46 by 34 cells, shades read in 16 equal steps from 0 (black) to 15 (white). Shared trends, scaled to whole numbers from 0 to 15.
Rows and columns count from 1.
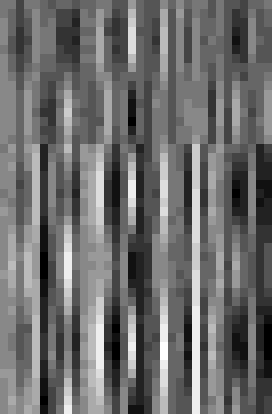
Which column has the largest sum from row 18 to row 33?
25
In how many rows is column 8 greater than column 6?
34
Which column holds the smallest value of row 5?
30
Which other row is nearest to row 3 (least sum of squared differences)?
7
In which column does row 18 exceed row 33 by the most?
17
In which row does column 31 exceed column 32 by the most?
13
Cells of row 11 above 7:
8
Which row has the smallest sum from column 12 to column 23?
14
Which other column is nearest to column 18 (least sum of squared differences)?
33
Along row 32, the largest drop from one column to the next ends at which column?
6
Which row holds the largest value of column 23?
2
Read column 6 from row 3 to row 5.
6 7 7
